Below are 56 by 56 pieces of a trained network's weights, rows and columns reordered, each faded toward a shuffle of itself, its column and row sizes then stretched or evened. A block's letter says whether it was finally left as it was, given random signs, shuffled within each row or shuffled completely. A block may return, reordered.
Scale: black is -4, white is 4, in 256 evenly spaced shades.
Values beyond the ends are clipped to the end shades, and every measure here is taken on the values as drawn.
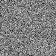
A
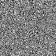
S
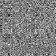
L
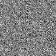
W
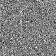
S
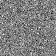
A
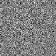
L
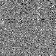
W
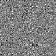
L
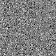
W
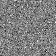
A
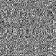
L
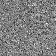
A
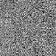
L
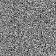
W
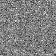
S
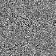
W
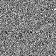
S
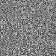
L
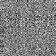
L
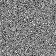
A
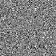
L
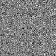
L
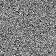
A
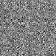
L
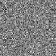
L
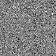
W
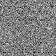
S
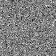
S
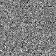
W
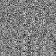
L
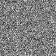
W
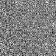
L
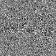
W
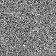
S
